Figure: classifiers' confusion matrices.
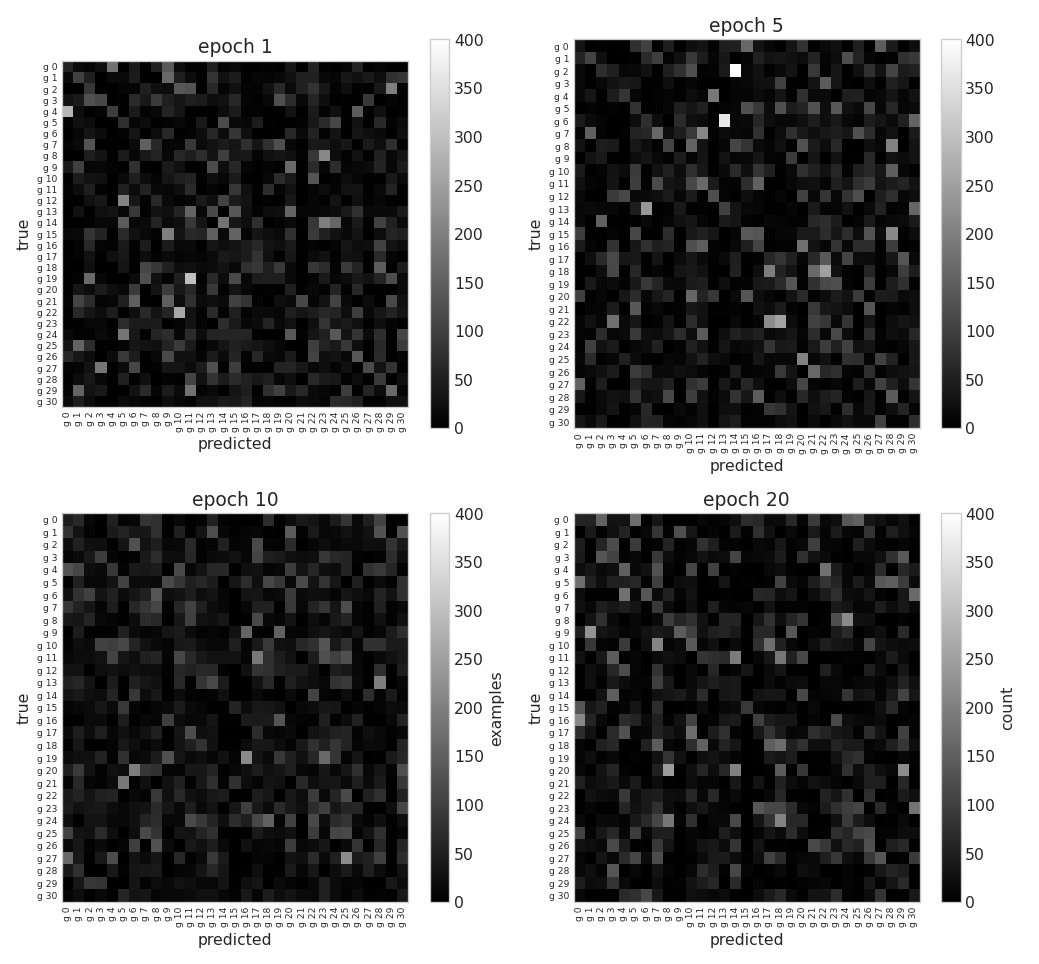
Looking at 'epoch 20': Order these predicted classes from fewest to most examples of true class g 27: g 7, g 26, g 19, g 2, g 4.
g 19, g 2, g 4, g 26, g 7
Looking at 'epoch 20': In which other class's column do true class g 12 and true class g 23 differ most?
g 30
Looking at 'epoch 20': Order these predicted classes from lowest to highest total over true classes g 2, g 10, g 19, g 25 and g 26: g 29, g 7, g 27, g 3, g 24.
g 27, g 29, g 24, g 3, g 7
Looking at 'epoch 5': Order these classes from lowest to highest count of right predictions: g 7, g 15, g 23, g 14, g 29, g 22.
g 14, g 29, g 22, g 23, g 15, g 7
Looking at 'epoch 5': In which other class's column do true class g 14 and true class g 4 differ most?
g 12
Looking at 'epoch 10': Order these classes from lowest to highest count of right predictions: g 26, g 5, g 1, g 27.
g 1, g 27, g 26, g 5
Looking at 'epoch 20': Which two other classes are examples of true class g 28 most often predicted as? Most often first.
g 3, g 14
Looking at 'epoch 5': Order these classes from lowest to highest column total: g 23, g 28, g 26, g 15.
g 15, g 23, g 26, g 28
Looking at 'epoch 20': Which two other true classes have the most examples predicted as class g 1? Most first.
g 9, g 10
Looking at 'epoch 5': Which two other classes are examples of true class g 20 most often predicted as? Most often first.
g 10, g 15
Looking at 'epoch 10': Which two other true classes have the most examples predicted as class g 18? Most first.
g 24, g 5
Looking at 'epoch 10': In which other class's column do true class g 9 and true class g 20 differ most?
g 6
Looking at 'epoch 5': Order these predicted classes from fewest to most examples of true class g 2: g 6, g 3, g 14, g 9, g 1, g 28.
g 1, g 6, g 3, g 9, g 28, g 14
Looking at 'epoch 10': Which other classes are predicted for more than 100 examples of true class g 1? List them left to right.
g 13, g 20, g 28, g 30
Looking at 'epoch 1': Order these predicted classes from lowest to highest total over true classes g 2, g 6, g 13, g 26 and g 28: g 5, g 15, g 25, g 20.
g 25, g 5, g 20, g 15
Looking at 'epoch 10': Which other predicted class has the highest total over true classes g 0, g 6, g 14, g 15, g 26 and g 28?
g 8
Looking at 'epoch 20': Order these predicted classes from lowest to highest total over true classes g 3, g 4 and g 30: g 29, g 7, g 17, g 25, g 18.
g 25, g 17, g 18, g 29, g 7
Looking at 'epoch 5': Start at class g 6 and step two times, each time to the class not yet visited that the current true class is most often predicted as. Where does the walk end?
g 30
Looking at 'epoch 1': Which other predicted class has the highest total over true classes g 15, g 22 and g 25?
g 10
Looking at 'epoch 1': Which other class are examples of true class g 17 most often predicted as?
g 28
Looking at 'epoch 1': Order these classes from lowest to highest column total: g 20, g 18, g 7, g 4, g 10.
g 4, g 18, g 7, g 10, g 20
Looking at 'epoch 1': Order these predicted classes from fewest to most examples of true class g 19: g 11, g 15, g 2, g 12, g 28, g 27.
g 12, g 27, g 28, g 15, g 2, g 11
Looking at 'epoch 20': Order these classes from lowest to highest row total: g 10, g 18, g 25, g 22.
g 22, g 25, g 10, g 18
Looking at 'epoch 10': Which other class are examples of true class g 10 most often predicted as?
g 23
